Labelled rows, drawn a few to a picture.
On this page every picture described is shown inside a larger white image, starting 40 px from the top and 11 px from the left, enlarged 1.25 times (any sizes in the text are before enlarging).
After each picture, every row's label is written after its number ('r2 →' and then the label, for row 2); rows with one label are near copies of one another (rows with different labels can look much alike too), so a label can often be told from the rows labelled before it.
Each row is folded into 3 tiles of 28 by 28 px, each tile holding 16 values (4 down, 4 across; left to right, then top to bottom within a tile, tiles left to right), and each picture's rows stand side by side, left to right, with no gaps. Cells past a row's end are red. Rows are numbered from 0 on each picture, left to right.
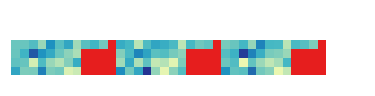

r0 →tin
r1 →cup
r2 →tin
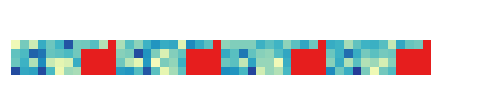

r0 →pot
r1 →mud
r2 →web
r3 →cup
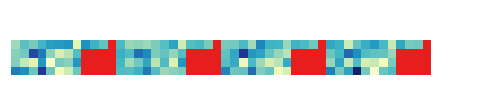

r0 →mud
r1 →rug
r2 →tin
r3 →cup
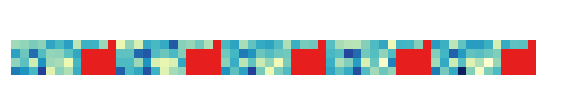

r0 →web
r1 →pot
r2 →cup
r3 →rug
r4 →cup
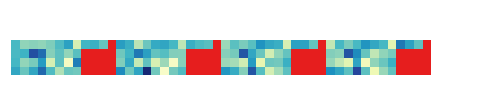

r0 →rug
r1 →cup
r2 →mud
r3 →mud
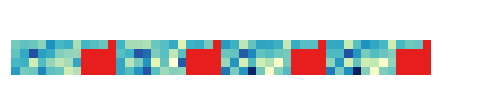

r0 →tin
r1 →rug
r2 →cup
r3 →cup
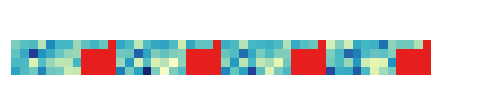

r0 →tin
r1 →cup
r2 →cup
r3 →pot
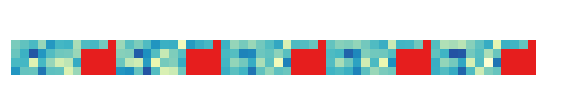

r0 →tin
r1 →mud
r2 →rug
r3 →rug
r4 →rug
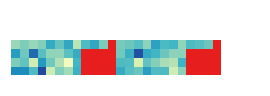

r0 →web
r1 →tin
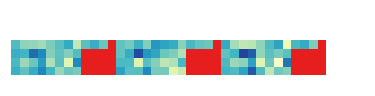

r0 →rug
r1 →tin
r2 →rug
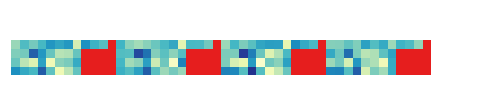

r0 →mud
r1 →rug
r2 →mud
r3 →web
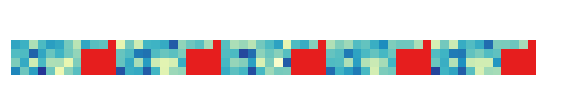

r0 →cup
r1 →pot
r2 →rug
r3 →pot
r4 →pot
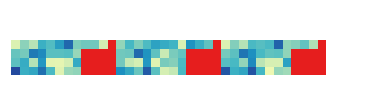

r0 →pot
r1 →mud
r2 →pot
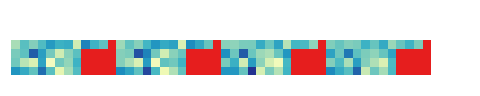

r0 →mud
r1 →mud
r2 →web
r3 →web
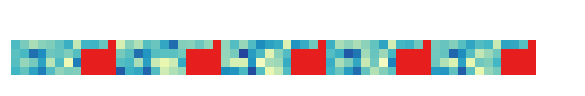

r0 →rug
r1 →pot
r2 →mud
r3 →rug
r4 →mud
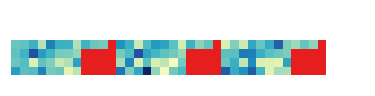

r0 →tin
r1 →cup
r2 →pot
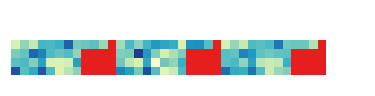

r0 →pot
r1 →mud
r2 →pot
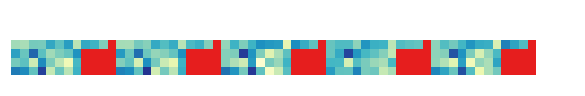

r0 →web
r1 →web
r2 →mud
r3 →tin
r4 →mud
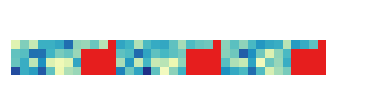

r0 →pot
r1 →cup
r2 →mud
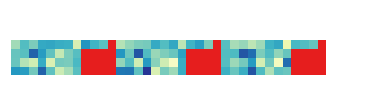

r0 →mud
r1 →web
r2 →rug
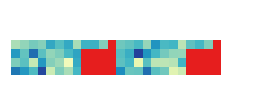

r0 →web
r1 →tin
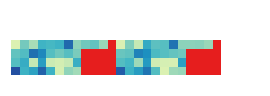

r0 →pot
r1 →pot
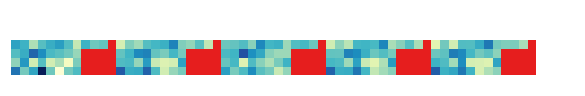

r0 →cup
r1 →pot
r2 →tin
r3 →pot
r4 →pot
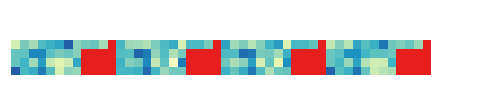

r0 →pot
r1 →rug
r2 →rug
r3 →pot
